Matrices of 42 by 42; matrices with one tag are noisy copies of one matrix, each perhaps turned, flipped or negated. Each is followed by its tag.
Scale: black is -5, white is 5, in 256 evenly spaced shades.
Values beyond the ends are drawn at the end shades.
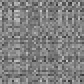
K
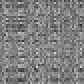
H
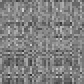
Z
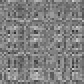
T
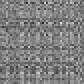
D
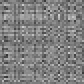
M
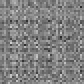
D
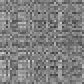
Z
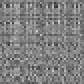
M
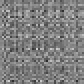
D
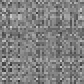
K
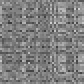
Z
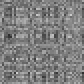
T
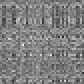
H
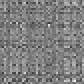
K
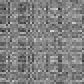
Z
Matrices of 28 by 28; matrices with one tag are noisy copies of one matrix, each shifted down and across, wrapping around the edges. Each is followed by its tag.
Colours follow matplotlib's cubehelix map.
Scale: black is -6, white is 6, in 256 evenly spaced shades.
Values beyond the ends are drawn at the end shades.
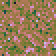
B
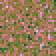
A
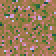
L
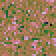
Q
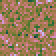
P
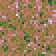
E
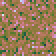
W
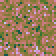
W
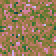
E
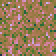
A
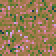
E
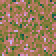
E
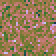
Q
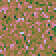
B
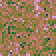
Q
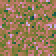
L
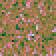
A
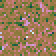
P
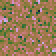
L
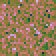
B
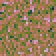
L
